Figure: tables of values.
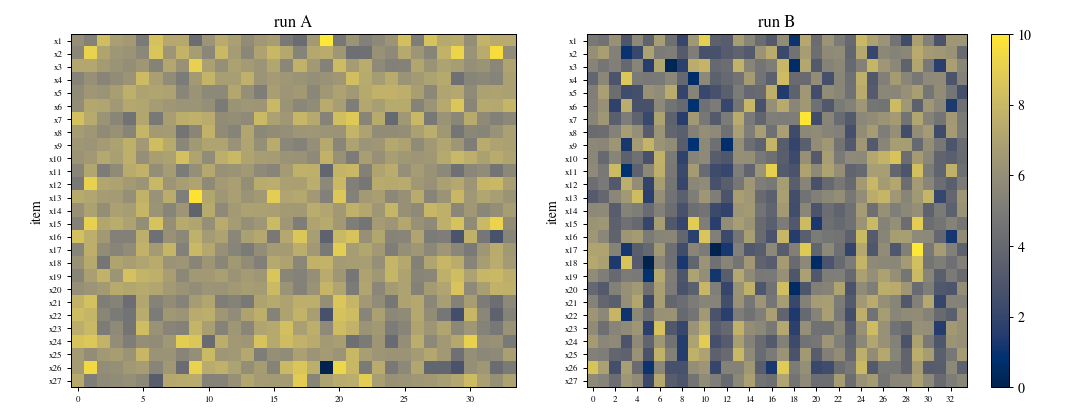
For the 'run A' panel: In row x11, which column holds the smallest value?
19
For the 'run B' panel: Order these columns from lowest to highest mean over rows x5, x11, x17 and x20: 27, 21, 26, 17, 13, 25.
17, 25, 27, 13, 21, 26
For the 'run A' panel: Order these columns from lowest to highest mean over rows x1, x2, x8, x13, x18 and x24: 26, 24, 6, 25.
24, 26, 25, 6
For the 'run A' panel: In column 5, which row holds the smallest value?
x1
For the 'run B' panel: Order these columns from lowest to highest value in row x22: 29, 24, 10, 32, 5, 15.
32, 5, 15, 29, 10, 24
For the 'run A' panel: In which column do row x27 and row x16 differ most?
29
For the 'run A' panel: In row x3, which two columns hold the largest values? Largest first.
9, 20
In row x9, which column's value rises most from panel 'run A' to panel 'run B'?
16
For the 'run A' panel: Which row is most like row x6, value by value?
x20
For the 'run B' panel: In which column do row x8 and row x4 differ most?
9
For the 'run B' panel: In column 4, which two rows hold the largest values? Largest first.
x13, x21
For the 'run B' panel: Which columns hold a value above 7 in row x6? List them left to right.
3, 14, 17, 27
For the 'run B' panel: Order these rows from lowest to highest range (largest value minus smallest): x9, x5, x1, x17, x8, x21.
x8, x21, x5, x9, x1, x17
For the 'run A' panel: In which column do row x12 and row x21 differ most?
32
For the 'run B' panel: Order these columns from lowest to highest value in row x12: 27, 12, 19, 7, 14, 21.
12, 21, 7, 19, 14, 27
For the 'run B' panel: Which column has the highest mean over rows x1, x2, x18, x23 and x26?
24
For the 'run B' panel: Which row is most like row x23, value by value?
x3
